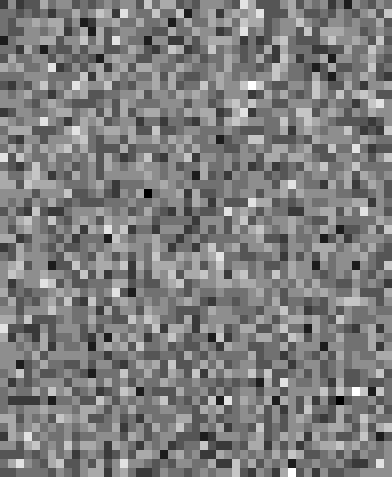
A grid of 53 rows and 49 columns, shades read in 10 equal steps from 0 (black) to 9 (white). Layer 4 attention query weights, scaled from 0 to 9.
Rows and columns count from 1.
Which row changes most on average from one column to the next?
45
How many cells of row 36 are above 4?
25
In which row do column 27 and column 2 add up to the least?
38
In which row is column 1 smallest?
5
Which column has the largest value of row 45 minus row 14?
21
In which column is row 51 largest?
37
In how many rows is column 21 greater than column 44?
21
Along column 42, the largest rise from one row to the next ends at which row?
8
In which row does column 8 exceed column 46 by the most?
52
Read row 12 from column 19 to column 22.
4 4 5 5
